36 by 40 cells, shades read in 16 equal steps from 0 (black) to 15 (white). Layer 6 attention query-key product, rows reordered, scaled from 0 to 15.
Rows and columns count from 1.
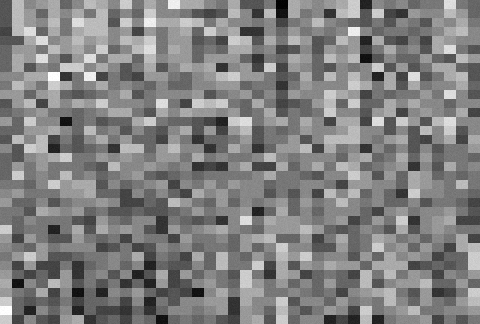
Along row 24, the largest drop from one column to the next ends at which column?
22
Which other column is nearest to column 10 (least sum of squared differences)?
27
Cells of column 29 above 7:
26
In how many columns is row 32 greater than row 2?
17
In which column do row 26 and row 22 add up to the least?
5
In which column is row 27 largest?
23
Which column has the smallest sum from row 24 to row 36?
13
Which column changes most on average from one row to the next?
32
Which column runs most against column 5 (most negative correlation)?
24
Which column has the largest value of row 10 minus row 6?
31
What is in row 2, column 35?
9
